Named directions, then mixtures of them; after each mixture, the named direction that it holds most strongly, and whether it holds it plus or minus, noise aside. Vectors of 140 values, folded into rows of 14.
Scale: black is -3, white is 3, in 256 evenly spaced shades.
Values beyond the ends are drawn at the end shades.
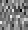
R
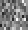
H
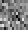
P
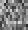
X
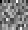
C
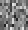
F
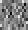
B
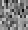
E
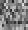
X, minus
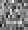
X, plus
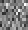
H, plus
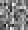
F, plus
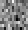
H, minus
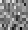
H, minus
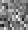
P, minus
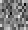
B, plus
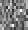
F, minus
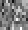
H, plus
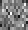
B, minus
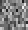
B, minus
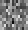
F, minus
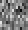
R, plus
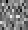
R, plus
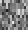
E, minus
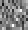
R, minus
